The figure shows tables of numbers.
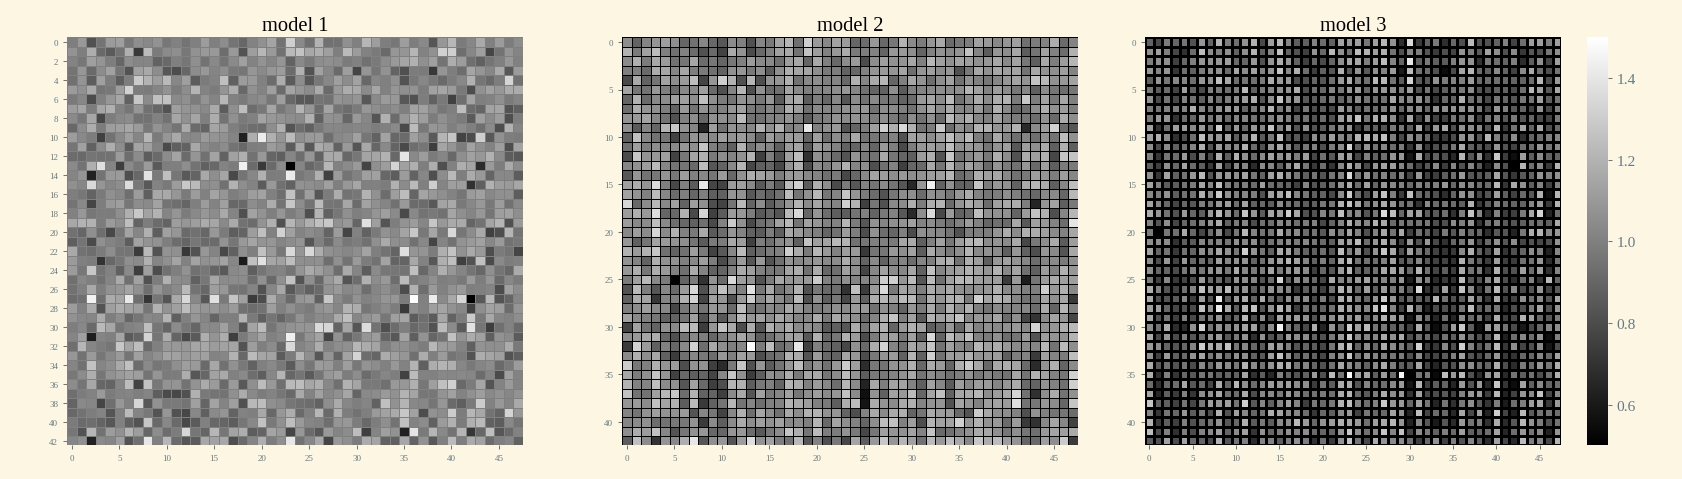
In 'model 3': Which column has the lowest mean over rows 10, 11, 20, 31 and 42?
41
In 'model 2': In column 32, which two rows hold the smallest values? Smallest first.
30, 4
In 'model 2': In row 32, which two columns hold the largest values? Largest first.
13, 18
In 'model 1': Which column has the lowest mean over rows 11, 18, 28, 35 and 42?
35
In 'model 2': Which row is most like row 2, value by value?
24
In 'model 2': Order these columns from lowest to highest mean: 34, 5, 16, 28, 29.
5, 16, 29, 28, 34
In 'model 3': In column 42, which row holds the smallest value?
13
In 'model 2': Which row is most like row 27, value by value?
42
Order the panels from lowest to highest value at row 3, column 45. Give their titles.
model 3, model 2, model 1
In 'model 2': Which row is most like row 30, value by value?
4
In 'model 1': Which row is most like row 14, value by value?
42
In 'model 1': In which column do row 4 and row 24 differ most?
7
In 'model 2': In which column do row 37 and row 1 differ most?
25
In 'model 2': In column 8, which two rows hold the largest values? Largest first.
15, 18
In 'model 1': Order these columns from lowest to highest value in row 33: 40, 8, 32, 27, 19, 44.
32, 40, 8, 27, 44, 19
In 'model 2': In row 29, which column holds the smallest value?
43
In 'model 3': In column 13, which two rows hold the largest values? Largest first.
27, 15
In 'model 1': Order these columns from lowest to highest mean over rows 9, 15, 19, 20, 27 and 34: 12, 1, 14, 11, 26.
14, 1, 26, 11, 12
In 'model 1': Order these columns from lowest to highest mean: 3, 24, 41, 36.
3, 41, 24, 36
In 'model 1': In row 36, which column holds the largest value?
40
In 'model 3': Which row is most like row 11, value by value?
14
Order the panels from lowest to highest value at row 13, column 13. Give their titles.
model 2, model 1, model 3
